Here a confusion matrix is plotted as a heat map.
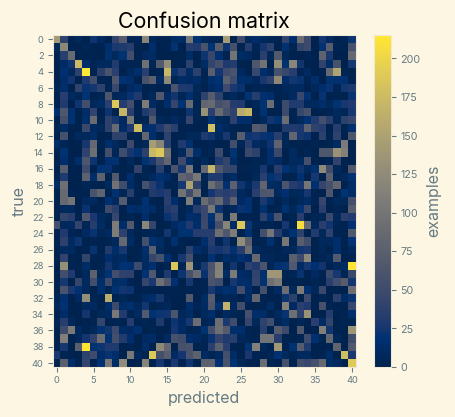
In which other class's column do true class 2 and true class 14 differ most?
13
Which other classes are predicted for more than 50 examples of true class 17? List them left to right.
4, 6, 8, 18, 19, 37
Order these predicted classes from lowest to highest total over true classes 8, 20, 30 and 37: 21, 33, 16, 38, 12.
33, 38, 16, 12, 21
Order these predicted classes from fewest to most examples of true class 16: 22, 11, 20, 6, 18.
6, 11, 22, 20, 18
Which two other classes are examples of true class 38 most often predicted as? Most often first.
4, 30
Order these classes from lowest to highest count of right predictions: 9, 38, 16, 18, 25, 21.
16, 38, 21, 25, 18, 9
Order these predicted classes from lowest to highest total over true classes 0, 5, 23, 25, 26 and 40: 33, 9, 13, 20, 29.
29, 20, 13, 9, 33
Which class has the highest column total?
21
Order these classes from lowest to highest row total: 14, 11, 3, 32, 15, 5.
15, 32, 5, 11, 3, 14
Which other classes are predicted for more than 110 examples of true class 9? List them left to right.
20, 25, 26
